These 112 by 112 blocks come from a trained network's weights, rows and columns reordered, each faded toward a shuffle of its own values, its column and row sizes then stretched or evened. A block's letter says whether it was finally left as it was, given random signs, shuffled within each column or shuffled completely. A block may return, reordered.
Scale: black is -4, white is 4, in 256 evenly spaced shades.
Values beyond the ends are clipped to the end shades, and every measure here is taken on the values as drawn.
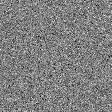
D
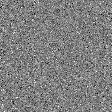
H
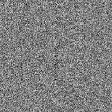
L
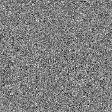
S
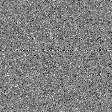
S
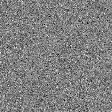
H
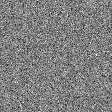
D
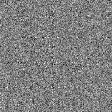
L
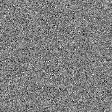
S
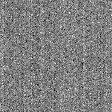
H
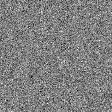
H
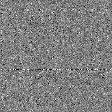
S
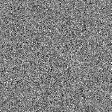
S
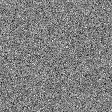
D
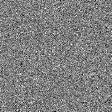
S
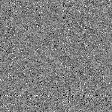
S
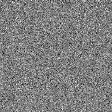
S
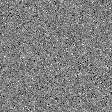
D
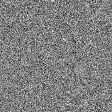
H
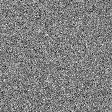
D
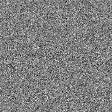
S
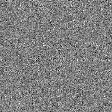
L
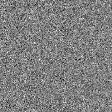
L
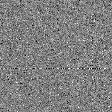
L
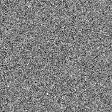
H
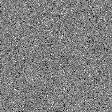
H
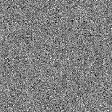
L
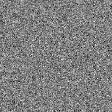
L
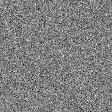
H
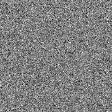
S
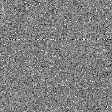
S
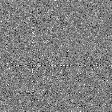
L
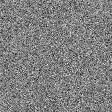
D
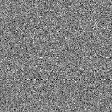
L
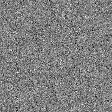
H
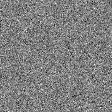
H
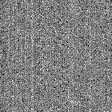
H
